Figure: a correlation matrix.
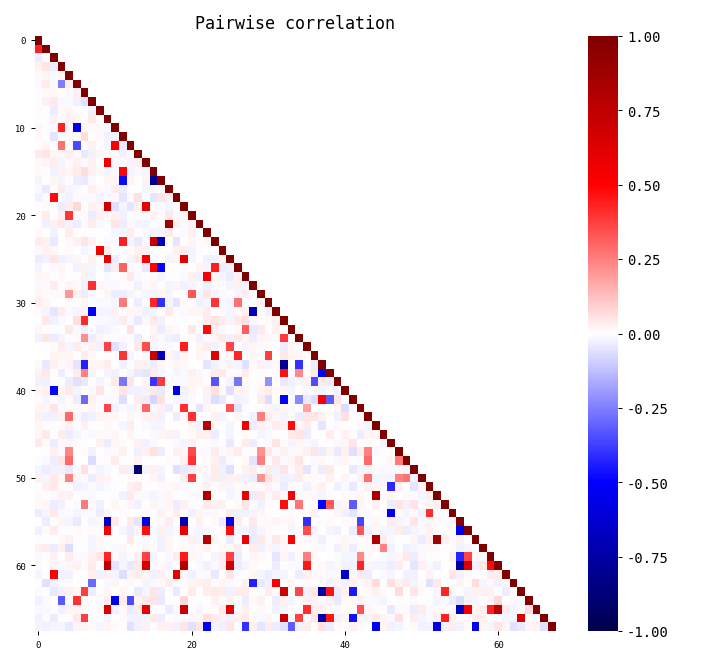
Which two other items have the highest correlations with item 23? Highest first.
15, 36
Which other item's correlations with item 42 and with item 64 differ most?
10
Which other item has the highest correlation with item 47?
20
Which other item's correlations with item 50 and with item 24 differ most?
8
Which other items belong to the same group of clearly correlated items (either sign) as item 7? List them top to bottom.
28, 31, 62
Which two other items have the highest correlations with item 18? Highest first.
61, 2
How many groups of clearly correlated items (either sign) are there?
14
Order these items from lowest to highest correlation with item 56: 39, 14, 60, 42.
39, 42, 14, 60
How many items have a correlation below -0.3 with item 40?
3
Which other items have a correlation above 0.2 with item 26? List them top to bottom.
11, 15, 23, 30, 36
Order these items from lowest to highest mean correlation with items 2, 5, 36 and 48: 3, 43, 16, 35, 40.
16, 40, 3, 35, 43
